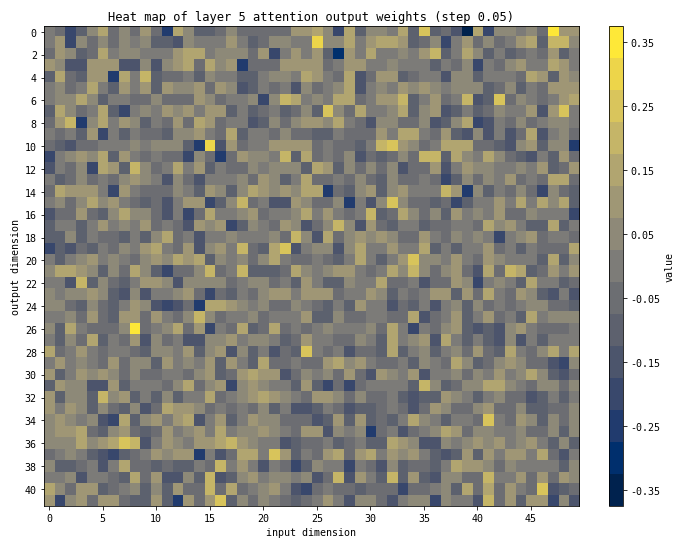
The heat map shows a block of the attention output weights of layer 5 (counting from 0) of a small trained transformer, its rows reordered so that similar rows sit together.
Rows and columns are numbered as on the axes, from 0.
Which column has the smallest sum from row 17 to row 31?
48
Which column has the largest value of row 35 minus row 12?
37
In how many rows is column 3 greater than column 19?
19
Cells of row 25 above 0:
18
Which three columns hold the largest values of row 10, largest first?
15, 32, 31
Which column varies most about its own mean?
14
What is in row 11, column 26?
0
